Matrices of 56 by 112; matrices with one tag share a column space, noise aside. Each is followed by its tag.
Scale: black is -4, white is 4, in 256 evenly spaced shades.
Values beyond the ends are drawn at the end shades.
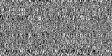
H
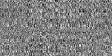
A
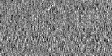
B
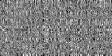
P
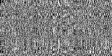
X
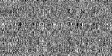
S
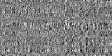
S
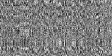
X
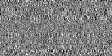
H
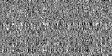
S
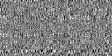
H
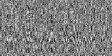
B
